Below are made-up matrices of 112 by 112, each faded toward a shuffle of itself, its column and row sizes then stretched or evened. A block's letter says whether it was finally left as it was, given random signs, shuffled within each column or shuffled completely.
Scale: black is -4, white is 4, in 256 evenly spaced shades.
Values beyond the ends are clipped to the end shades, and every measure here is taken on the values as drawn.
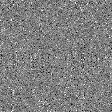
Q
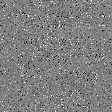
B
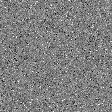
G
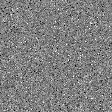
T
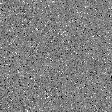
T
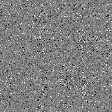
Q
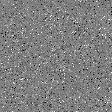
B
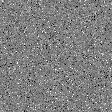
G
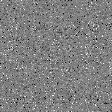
B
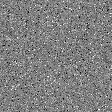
G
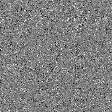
B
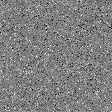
G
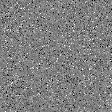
B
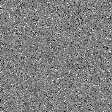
T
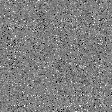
B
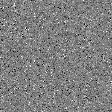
T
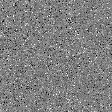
T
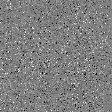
B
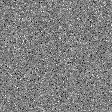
G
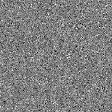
Q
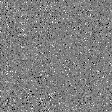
Q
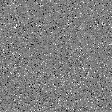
B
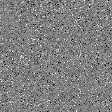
Q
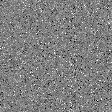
T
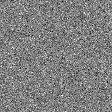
T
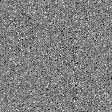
T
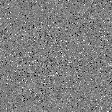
B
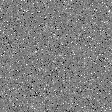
G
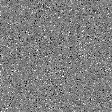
B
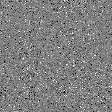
B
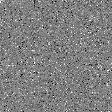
Q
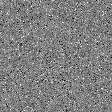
G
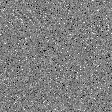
G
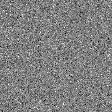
T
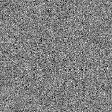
Q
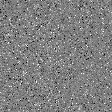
T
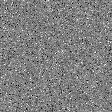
G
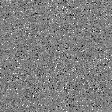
Q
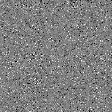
Q
